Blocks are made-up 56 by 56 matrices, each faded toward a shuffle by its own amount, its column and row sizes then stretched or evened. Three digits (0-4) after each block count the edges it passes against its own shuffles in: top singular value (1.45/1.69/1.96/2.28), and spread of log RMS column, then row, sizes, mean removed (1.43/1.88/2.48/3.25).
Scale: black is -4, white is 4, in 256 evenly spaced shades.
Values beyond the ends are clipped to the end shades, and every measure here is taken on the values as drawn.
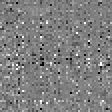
1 3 2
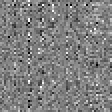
3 3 0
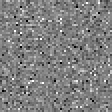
1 0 0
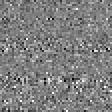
0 0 3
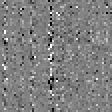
2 3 1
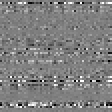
4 0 4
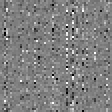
3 3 0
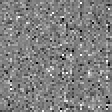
0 2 0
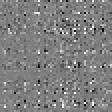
0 3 3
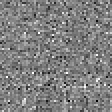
1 1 1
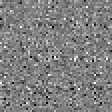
1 1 2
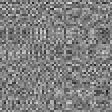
4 0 3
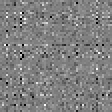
3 2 2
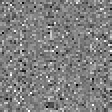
2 1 0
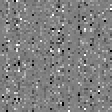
0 3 0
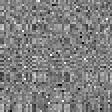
4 0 0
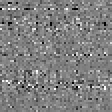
2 1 3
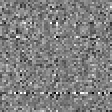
3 1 2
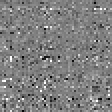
1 2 3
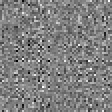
3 3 1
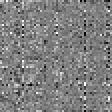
3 3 2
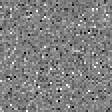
0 0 0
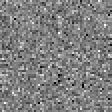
2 0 0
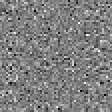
3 0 0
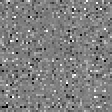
1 1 2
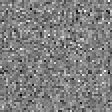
2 0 1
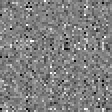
1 2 1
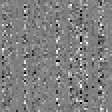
0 4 0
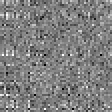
4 1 2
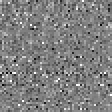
2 0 2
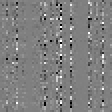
3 4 1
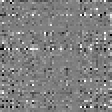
3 3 3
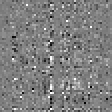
3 3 1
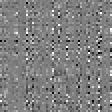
4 4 1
